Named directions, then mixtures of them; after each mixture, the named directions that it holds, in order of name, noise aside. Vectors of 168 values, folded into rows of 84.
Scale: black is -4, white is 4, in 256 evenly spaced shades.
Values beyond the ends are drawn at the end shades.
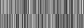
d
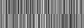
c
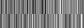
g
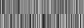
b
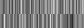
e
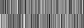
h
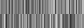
c, e, g.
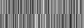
c.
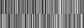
g, h.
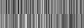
c.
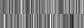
e.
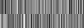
h.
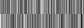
c, g, h.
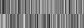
b, e, h.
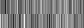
d, h.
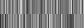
e, h.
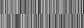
b, d, h.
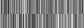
d.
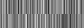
c.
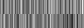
d, e.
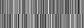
c, d.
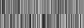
b.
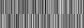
d, g, h.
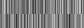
c, d, g.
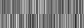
b, d, g.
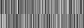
c, g, h.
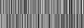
c, d, h.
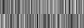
b, e, h.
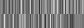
e.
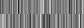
b, c, h.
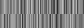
d, e.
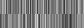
c, h.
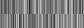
d.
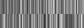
b, e, g.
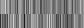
d, h.
